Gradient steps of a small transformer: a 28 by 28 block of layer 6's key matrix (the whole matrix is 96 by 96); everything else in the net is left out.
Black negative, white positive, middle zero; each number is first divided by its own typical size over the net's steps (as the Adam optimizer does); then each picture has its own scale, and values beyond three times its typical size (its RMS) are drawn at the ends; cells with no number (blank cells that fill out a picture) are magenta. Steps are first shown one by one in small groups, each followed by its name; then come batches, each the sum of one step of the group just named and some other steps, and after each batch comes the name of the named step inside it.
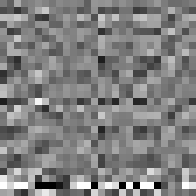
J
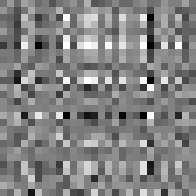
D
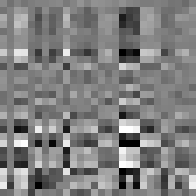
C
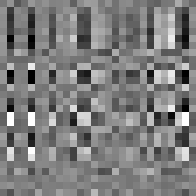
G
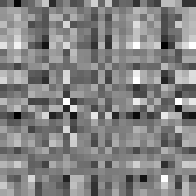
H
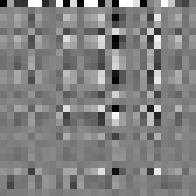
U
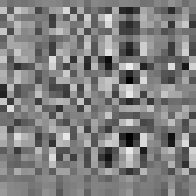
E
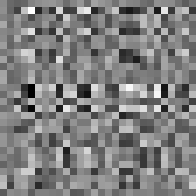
C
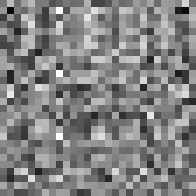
D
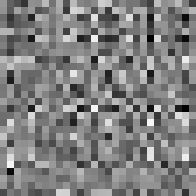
G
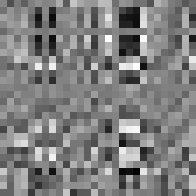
C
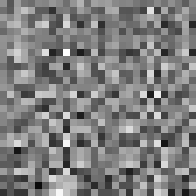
C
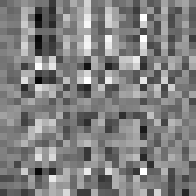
D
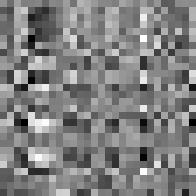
G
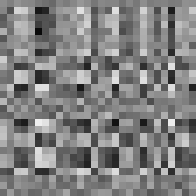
E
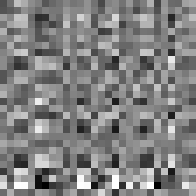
J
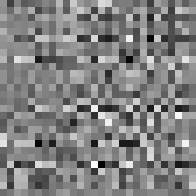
C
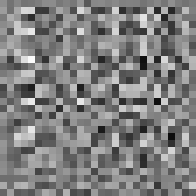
E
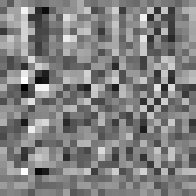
D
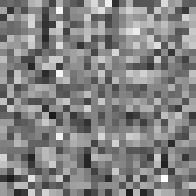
H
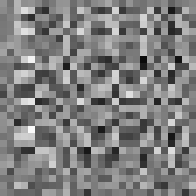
E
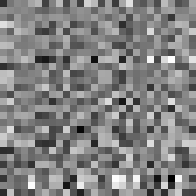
U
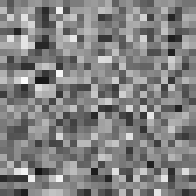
D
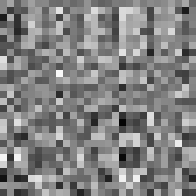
D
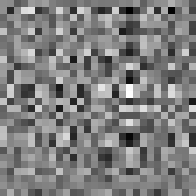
E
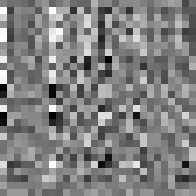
E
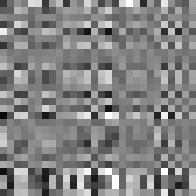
U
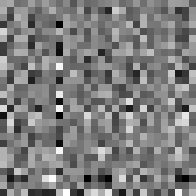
G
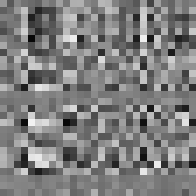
G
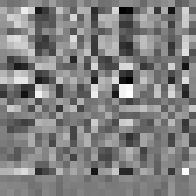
E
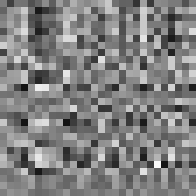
H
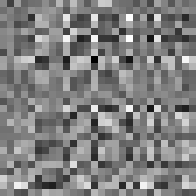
J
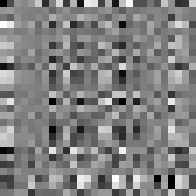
U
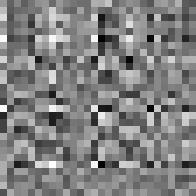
C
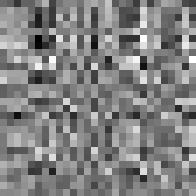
H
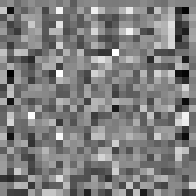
G
